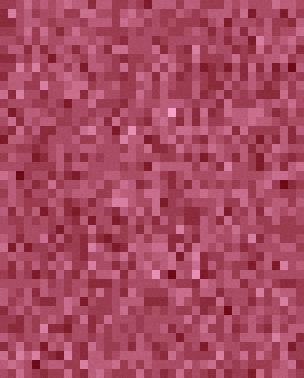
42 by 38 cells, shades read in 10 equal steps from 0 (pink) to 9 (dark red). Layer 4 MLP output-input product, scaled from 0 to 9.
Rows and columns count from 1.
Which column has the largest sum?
7
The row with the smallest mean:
22
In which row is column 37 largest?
8
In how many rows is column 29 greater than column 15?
16
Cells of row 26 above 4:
31
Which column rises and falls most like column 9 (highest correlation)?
3
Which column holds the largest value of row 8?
37
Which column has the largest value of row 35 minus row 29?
29
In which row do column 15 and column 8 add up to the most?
28
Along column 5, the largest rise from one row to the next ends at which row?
41
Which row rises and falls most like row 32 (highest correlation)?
27
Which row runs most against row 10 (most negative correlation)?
24
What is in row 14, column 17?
5
